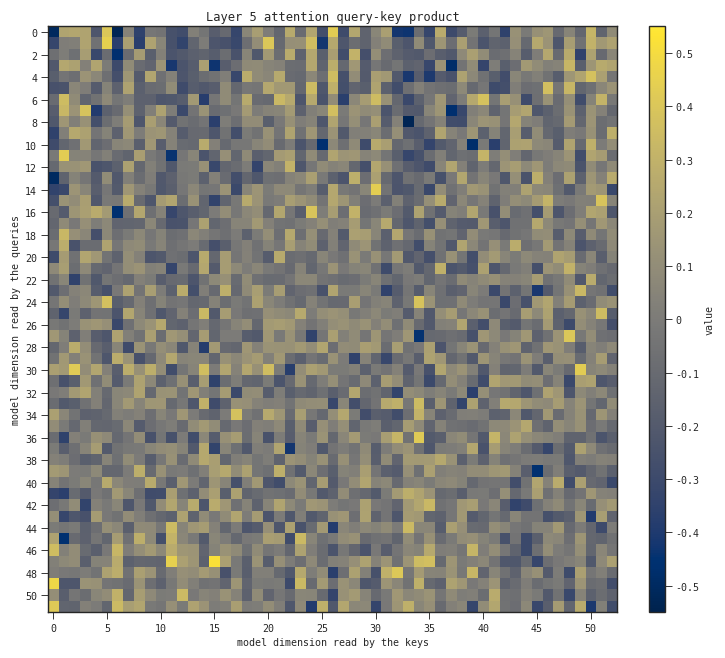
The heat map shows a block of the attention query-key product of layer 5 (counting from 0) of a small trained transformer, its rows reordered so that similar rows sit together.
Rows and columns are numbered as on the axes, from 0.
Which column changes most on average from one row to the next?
14
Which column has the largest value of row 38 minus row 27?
34
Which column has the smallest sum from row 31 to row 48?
48
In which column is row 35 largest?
44
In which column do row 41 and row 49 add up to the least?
1
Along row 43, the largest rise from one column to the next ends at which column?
51
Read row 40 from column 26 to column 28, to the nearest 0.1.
-0.2 0 0.1
